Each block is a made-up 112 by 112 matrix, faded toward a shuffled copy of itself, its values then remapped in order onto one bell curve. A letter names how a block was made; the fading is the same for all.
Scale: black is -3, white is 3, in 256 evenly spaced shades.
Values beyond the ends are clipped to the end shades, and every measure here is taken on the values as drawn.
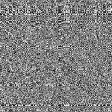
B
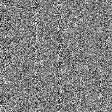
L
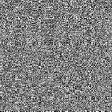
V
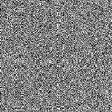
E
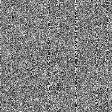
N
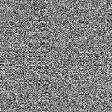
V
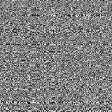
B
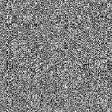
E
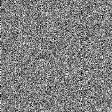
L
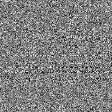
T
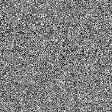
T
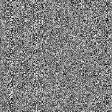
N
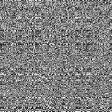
B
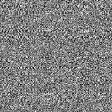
V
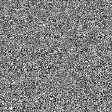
T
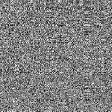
V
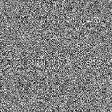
V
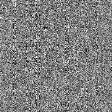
N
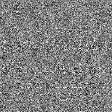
T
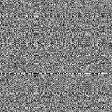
B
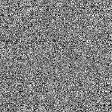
T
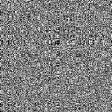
E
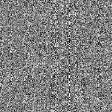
N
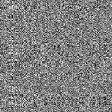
E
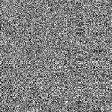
V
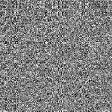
E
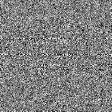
T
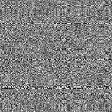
B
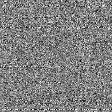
T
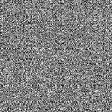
V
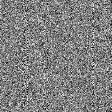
L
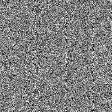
L
